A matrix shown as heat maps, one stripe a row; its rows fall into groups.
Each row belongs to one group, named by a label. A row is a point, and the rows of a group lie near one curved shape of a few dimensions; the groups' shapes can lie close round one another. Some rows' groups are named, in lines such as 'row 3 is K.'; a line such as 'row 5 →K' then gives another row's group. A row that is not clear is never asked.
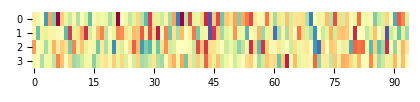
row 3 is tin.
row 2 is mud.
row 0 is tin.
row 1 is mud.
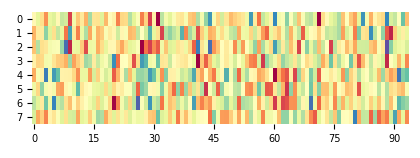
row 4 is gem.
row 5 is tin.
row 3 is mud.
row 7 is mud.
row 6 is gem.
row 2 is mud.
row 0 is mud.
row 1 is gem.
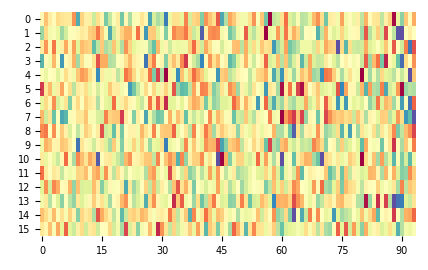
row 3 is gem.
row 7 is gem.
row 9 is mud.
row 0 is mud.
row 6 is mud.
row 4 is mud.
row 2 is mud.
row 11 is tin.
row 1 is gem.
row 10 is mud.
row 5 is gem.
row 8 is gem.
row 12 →tin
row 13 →gem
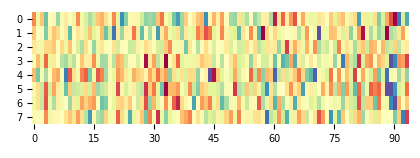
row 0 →gem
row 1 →mud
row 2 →tin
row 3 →gem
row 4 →mud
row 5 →gem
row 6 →gem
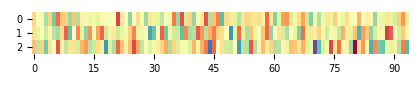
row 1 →gem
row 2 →mud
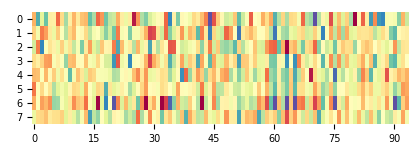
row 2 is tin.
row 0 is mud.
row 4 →gem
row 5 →tin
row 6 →tin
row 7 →tin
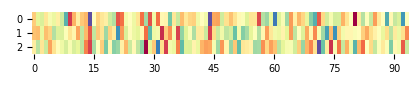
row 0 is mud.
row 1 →tin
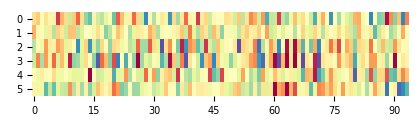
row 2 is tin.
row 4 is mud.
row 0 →mud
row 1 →tin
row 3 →tin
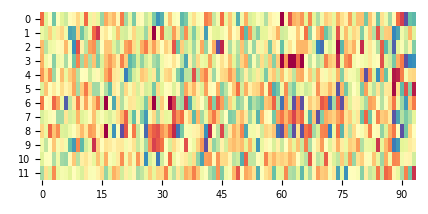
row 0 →gem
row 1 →mud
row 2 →mud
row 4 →gem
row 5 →mud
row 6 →tin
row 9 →mud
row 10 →gem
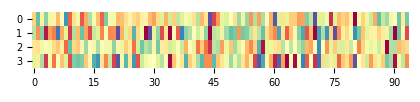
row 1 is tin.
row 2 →mud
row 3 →tin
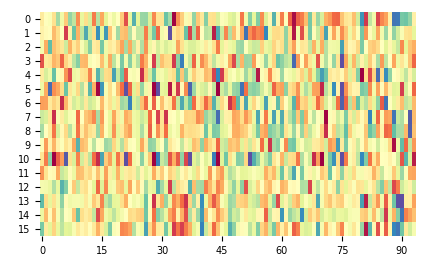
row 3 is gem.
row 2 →tin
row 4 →mud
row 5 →tin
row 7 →mud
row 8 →mud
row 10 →tin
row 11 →tin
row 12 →gem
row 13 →gem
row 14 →gem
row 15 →gem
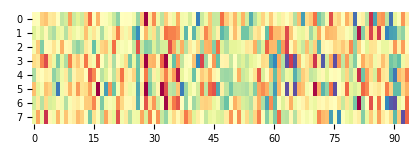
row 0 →mud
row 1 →gem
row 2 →tin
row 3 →tin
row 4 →gem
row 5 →tin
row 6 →gem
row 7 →mud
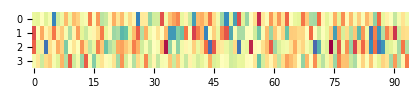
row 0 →gem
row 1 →gem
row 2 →mud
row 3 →tin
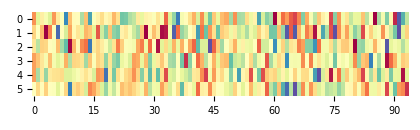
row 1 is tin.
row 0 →gem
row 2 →mud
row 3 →gem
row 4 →mud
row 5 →gem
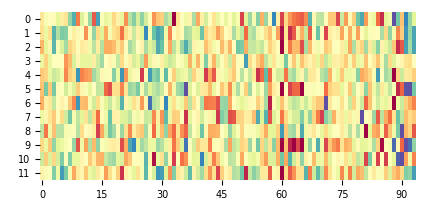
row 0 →gem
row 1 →gem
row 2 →gem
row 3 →tin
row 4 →mud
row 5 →gem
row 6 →mud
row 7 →mud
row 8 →gem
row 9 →gem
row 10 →gem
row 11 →gem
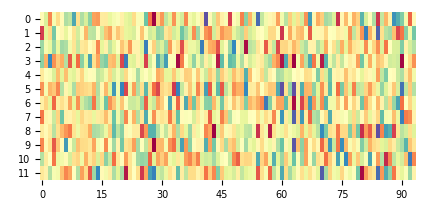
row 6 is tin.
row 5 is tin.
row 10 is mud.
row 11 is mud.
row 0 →mud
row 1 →gem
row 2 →gem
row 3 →tin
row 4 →tin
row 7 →tin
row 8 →mud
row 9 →tin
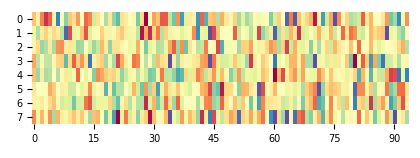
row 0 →tin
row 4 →gem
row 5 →mud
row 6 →mud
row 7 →tin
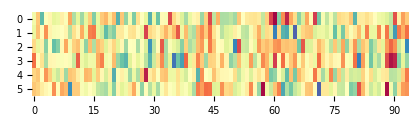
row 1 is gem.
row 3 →gem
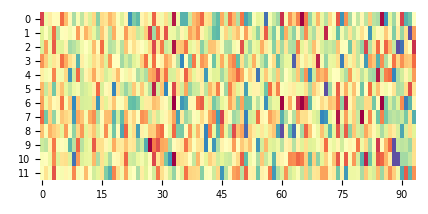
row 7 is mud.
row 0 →gem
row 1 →mud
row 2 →gem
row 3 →gem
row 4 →mud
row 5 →mud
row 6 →gem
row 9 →mud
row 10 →gem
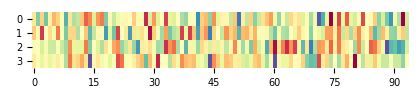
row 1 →tin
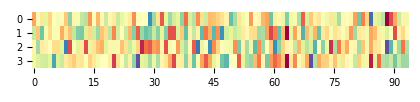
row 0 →gem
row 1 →tin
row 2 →mud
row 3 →gem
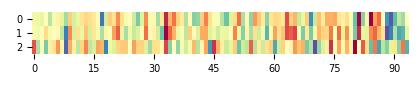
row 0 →gem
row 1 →gem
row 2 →mud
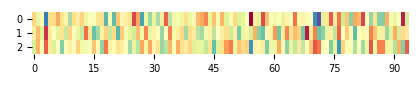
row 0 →mud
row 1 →tin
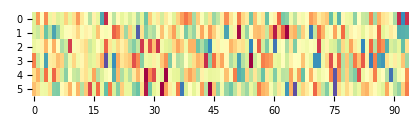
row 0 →mud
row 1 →gem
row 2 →mud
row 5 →tin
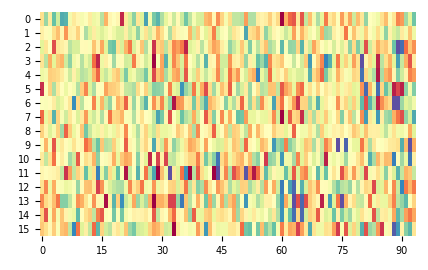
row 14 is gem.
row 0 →gem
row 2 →gem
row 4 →mud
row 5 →gem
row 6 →gem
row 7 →gem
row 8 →tin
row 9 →mud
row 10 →mud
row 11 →tin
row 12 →gem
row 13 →tin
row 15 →gem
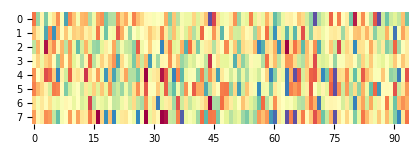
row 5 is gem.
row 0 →mud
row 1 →tin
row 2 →tin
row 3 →tin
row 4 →tin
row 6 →mud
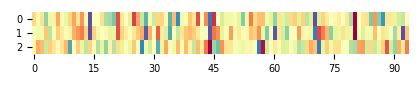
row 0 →mud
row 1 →mud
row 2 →mud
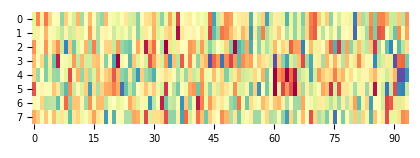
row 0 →mud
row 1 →mud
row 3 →tin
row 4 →gem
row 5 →gem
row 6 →gem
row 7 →gem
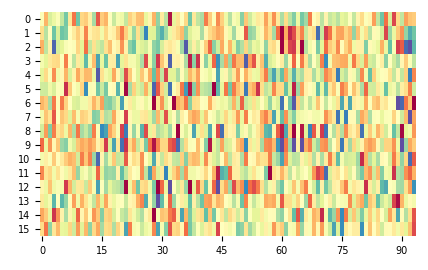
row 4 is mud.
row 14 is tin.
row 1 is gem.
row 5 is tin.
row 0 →gem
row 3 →tin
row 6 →gem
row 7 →mud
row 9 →tin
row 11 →mud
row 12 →tin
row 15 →tin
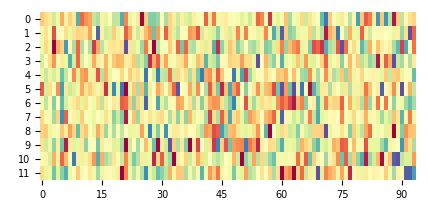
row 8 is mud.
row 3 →mud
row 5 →tin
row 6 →gem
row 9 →tin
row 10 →gem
